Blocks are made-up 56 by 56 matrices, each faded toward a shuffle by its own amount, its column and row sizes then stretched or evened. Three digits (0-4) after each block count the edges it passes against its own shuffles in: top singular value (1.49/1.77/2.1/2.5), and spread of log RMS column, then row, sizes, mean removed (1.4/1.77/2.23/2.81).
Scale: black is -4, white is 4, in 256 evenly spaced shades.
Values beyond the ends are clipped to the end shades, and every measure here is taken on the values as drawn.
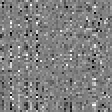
3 3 1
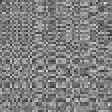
4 1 3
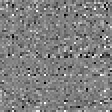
1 2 3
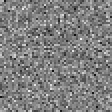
2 0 0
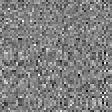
3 1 1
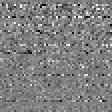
0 0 4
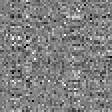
3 2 1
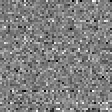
1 0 3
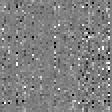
1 4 1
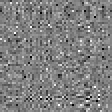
3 2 1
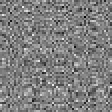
3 1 0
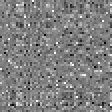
3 0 1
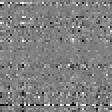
3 1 4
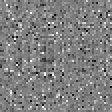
2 1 1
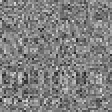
3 2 1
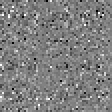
0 2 1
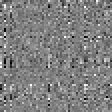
3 3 2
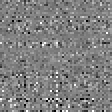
2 0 4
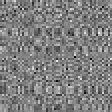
4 1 2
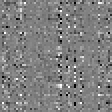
1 4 3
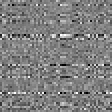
4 1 4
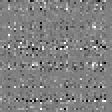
1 3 4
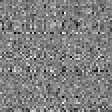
3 1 3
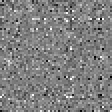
0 2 3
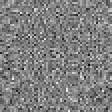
3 0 1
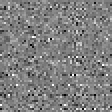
2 1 3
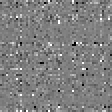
0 2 3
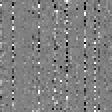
1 4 0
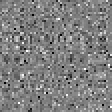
3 0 0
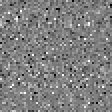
1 0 1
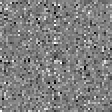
1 2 0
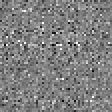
1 2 3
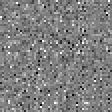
1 2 0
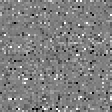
0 0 3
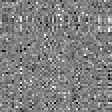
3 2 0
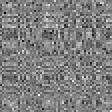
4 0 3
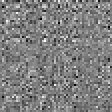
3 3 3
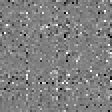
1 2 2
